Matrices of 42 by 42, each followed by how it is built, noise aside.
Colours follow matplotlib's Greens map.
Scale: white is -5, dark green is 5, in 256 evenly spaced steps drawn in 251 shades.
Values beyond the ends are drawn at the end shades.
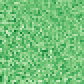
lower triangular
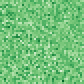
lower triangular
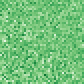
lower triangular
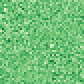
block diagonal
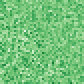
lower triangular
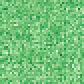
blocks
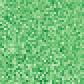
lower triangular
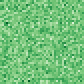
low rank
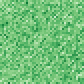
Hankel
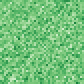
Hankel
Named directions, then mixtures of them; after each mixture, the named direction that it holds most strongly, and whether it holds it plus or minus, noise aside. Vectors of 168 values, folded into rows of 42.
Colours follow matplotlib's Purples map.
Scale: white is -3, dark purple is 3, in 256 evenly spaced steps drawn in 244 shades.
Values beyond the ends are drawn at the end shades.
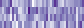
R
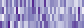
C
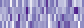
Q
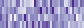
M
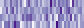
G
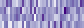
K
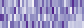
M, plus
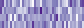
M, plus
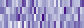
K, plus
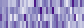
M, plus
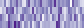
G, plus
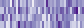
C, minus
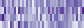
C, minus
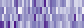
C, plus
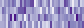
M, minus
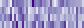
R, minus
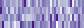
G, minus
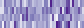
G, plus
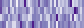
G, minus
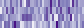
G, plus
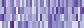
C, minus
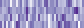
Q, plus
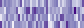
Q, plus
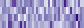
M, minus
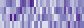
M, minus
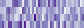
K, minus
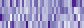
Q, minus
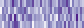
G, plus
